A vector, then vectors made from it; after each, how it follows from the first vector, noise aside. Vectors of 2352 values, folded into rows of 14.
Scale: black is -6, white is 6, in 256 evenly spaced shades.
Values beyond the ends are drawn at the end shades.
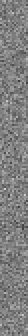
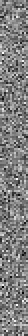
wrapped around, negated, scaled up.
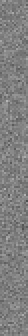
shrunk.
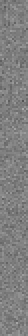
wrapped around, negated, shrunk.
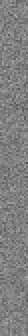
wrapped around, shrunk.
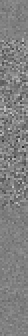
reversed, negated, partly zeroed.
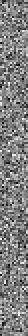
wrapped around, negated, scaled up.
